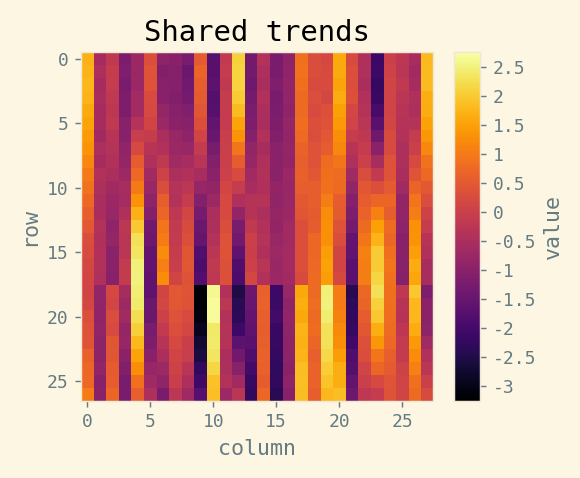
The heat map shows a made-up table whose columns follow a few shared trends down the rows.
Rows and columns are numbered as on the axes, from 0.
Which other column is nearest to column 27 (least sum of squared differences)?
0
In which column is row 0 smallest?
23
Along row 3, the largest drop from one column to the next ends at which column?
13
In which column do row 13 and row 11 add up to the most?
4
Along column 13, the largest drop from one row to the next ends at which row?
18
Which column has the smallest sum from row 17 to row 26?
9
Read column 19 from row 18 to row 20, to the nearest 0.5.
2.5 2.5 2.5
